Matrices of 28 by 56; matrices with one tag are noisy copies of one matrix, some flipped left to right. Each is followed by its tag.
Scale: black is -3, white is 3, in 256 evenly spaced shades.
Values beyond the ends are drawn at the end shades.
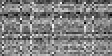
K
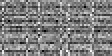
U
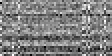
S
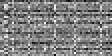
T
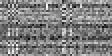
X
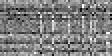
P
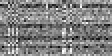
X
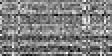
S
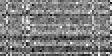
S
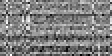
S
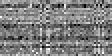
X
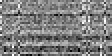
S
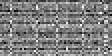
T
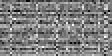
T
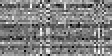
X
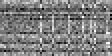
P
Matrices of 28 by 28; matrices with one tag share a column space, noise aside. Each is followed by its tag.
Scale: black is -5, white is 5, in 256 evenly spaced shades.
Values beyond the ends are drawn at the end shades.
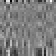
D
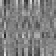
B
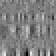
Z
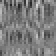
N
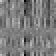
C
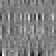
Z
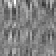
N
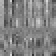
C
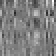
B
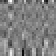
D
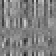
C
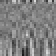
D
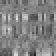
Z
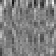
N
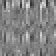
N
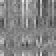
C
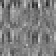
N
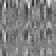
N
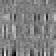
Z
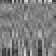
D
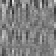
N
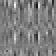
N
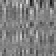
N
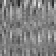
N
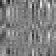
N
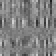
C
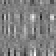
Z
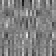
B
